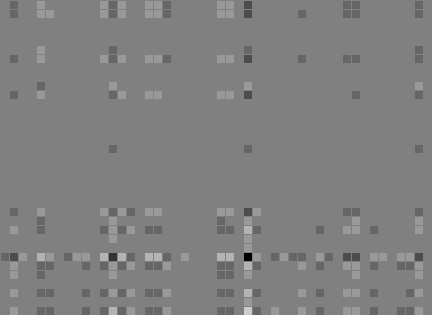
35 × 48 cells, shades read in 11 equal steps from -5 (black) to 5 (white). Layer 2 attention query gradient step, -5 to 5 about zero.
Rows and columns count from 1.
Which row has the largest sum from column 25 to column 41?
35
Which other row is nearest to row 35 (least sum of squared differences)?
30
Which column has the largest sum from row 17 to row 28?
28
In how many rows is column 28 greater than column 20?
10
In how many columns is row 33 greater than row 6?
9
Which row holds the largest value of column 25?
29
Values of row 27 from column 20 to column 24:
0 0 0 0 0
